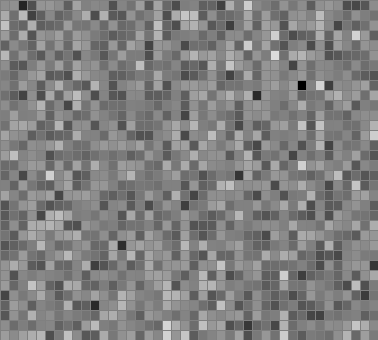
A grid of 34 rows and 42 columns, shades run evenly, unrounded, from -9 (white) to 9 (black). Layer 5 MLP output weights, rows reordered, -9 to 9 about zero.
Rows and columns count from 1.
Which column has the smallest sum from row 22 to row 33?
19
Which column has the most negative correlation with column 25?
18
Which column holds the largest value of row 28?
34
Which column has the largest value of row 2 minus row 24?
4
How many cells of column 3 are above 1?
10
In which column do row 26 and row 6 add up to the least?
31
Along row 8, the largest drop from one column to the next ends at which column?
9
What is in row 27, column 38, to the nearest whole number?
2
